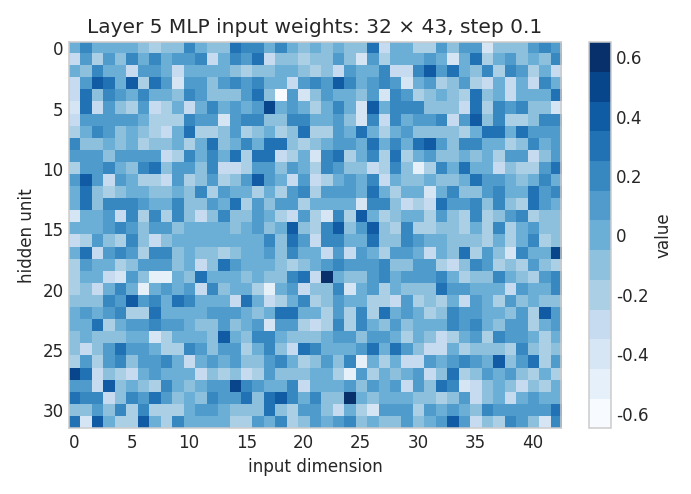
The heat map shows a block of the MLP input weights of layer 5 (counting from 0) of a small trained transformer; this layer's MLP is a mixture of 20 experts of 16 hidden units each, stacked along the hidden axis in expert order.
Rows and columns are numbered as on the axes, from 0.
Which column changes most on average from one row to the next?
7
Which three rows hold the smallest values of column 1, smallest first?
31, 25, 16
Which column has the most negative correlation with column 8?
20
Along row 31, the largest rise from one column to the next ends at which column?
2
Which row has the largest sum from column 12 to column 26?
29
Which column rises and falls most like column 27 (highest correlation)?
13
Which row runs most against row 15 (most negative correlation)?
30
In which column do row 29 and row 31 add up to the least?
35
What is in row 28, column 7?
-0.2
